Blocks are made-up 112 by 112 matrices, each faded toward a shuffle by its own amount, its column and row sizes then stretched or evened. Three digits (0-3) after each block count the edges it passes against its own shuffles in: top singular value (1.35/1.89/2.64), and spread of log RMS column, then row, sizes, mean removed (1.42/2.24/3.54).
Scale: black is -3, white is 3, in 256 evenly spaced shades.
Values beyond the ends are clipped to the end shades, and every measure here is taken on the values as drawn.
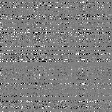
1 2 3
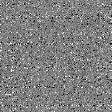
1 1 2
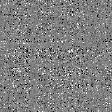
0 2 2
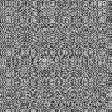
3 0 0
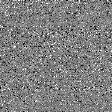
0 0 2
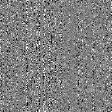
0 3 0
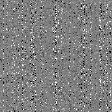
0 3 0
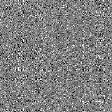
2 2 1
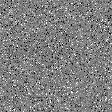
1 1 0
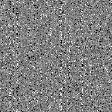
1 2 0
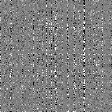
2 3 2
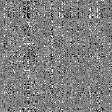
2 3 2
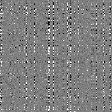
3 3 2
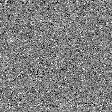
0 0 1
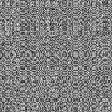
3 0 1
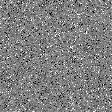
0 1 0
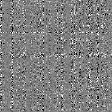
1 3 2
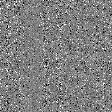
0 2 0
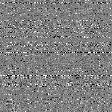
2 1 3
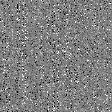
0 2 0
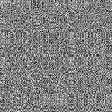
3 0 0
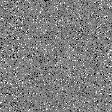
0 1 1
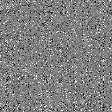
1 2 1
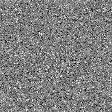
0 0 1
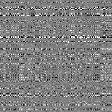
3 1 3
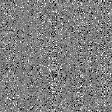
2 2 0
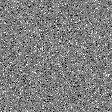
0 0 0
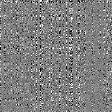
2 3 2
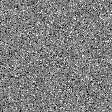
0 0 0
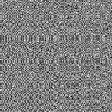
3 1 0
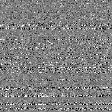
2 0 3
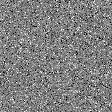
1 0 0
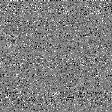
1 0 2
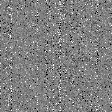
0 2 0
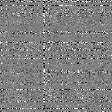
2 2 3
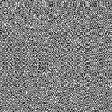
3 0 0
